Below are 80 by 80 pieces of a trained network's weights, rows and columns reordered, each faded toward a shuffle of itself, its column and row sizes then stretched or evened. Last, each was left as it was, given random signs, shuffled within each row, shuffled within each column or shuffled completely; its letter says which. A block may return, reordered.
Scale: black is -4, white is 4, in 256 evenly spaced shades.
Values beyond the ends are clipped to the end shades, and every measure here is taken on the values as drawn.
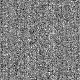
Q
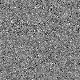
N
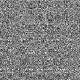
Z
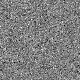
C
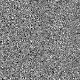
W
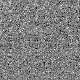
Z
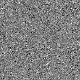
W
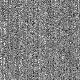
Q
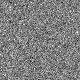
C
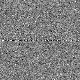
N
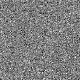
W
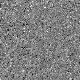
Q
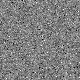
C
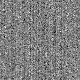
Q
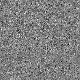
W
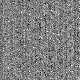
Q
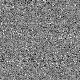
N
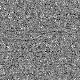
N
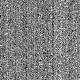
Q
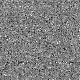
N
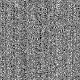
Z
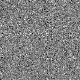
W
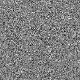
W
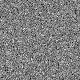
C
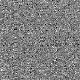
Z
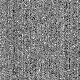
Q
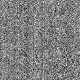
Q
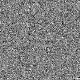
W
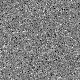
C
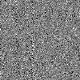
W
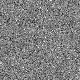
C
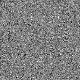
W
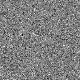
N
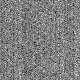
Q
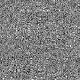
Z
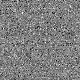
N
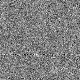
N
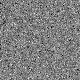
C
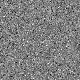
C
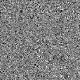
Z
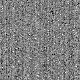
Q
